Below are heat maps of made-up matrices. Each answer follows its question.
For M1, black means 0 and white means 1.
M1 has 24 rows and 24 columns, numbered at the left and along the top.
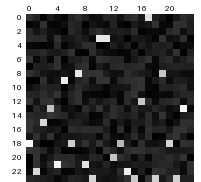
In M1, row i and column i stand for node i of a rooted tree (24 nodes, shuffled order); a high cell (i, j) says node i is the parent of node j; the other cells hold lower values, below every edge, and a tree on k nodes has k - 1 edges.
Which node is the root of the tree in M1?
23
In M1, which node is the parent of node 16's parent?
20
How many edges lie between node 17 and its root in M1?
3
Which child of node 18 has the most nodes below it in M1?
13
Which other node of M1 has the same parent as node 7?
19
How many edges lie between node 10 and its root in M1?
4
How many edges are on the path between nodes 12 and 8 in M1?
5
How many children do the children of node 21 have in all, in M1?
2
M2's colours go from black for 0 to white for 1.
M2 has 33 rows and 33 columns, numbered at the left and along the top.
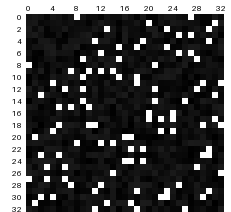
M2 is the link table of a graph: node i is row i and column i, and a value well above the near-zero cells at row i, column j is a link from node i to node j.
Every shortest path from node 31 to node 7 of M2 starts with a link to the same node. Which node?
node 13
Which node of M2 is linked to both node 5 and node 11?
node 18
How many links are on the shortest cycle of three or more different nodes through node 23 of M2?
3
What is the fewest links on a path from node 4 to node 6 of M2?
6
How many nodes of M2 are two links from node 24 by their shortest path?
4
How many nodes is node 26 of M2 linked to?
2
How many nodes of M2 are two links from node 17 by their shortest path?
5
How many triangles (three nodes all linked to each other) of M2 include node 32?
1
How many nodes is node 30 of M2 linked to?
5
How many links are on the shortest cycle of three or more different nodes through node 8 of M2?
6
